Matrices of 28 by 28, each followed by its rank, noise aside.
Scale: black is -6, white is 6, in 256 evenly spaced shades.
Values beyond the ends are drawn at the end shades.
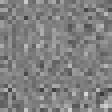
four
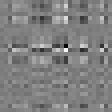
one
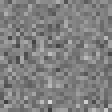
four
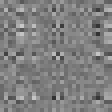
one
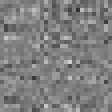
three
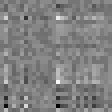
one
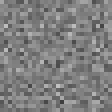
four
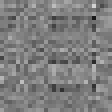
two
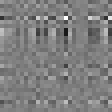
one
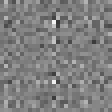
three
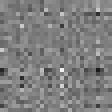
three
